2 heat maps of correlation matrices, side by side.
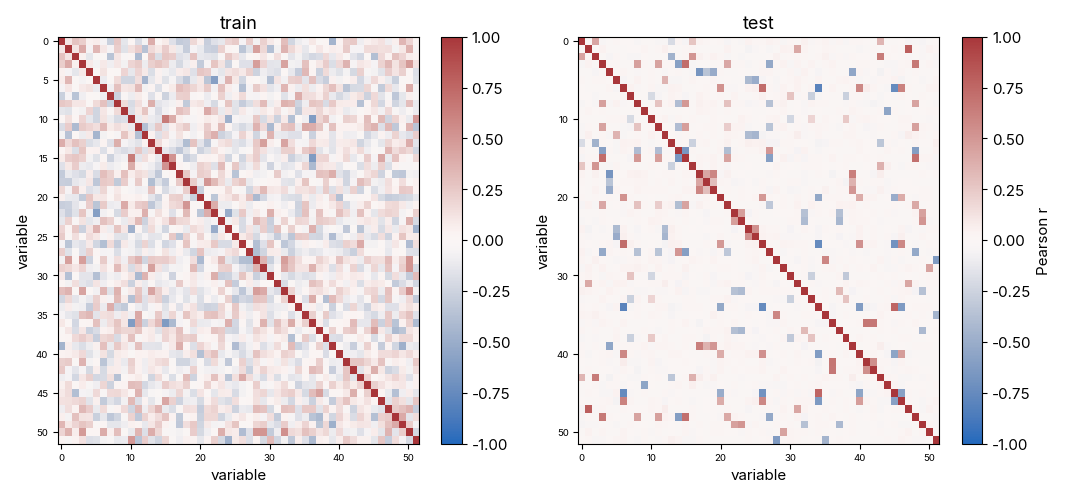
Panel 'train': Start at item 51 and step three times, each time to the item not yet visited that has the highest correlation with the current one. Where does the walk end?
16
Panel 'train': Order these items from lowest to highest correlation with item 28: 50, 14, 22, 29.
22, 14, 29, 50
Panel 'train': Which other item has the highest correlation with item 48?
49
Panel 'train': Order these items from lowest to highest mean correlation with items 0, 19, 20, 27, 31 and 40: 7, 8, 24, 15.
7, 15, 8, 24
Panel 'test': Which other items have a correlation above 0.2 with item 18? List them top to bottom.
17, 19, 39
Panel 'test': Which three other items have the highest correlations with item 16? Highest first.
2, 43, 0
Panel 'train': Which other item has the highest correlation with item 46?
15
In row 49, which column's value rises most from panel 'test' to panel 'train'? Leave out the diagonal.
32
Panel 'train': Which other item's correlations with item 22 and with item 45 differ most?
5
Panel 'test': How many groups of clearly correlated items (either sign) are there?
12
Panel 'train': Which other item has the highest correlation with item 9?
21
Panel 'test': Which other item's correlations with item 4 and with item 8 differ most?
17
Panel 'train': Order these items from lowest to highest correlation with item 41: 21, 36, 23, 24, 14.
24, 21, 23, 36, 14
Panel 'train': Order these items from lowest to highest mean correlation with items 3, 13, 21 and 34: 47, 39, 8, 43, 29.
39, 43, 8, 47, 29
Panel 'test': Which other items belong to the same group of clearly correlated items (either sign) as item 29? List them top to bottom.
50
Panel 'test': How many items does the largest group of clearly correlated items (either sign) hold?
8
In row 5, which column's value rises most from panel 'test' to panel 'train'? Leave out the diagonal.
24
